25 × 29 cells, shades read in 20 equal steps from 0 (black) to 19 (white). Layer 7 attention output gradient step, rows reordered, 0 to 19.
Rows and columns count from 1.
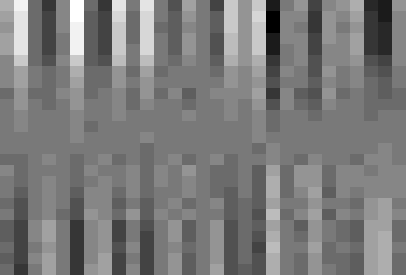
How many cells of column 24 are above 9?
10
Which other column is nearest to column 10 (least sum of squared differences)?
12
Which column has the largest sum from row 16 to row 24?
20
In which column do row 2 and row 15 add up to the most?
6
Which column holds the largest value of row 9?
19
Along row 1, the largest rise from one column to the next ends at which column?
9
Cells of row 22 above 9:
10
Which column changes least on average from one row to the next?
15
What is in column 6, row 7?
13
